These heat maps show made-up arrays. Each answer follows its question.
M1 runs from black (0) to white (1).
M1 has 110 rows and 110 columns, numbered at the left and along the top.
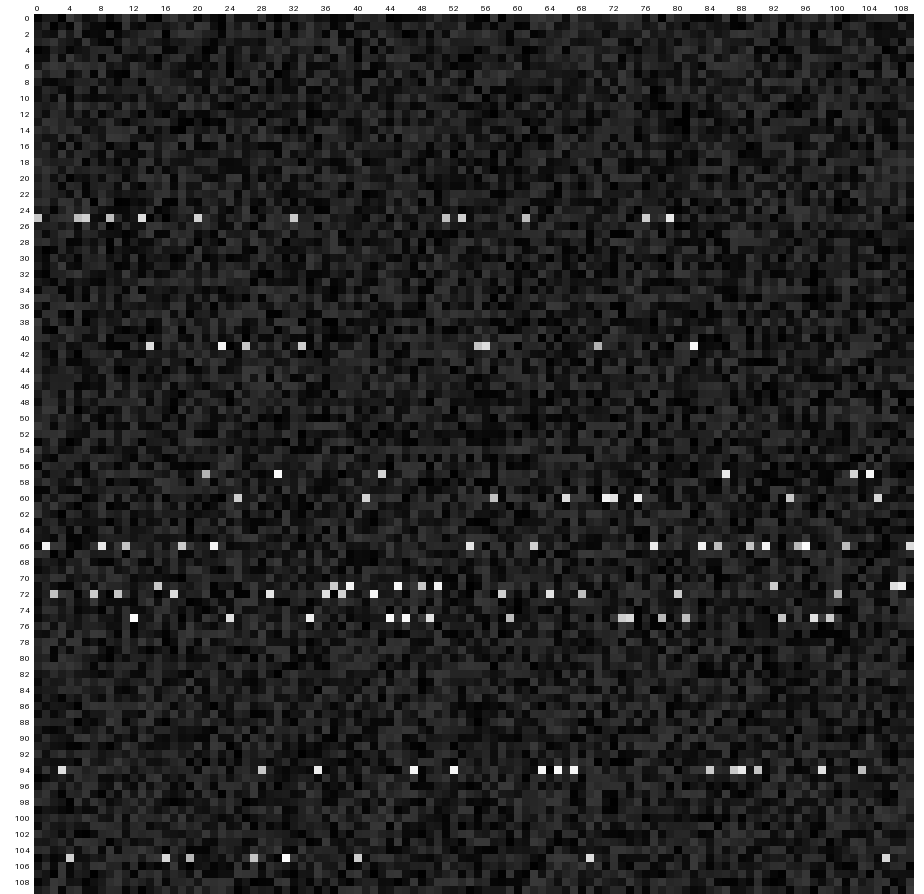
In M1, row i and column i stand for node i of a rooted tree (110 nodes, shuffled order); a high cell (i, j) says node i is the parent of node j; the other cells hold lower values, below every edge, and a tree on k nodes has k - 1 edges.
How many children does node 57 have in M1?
6
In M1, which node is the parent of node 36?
72
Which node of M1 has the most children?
66
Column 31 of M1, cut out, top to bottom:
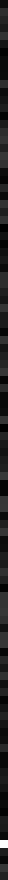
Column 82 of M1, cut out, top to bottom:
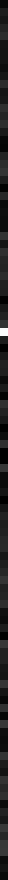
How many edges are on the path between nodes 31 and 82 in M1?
4
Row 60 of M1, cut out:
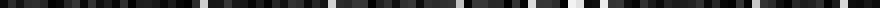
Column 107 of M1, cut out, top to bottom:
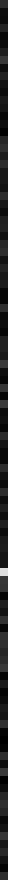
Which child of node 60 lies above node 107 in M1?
71
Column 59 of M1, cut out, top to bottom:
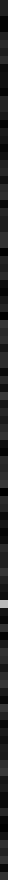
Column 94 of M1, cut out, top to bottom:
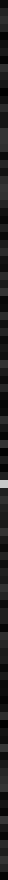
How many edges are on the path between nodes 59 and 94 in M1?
3
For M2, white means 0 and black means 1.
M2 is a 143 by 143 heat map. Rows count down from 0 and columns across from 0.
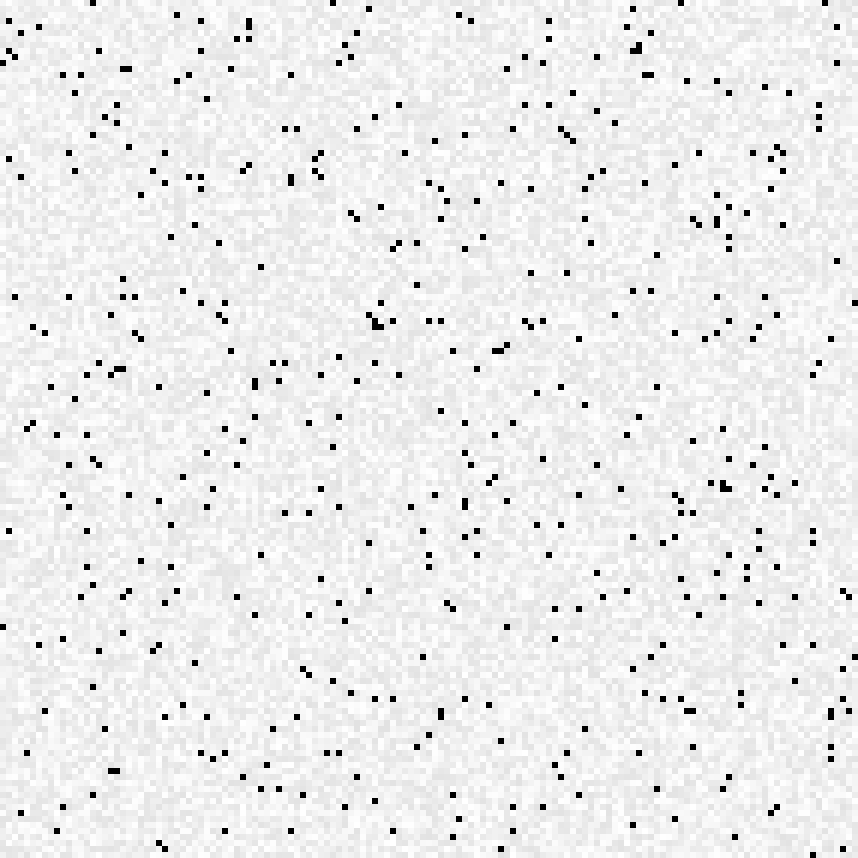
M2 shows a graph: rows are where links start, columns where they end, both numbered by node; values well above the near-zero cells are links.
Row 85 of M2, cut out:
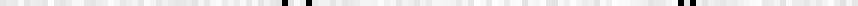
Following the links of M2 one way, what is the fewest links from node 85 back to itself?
5
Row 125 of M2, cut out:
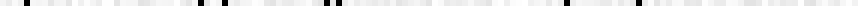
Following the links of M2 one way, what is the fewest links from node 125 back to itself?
2
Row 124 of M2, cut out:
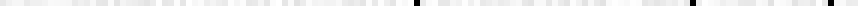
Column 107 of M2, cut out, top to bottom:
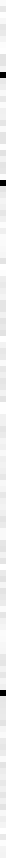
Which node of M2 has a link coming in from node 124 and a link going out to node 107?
node 115
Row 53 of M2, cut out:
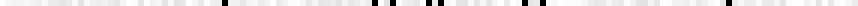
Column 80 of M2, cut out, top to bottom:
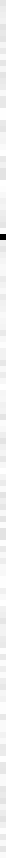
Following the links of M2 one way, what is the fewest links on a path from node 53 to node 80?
5
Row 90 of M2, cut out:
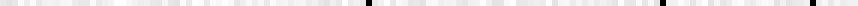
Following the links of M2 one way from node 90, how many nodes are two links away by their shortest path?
6
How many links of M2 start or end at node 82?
9
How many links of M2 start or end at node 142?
3
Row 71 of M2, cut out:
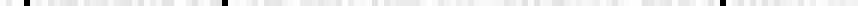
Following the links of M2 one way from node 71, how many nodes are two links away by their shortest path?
8
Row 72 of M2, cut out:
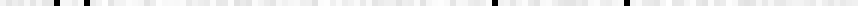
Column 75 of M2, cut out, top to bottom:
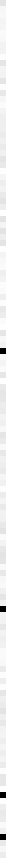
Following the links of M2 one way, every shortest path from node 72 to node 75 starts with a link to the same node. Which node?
node 9
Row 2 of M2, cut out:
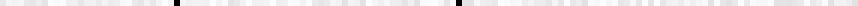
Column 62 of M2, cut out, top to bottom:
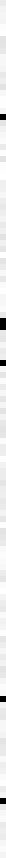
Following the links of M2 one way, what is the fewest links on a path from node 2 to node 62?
3
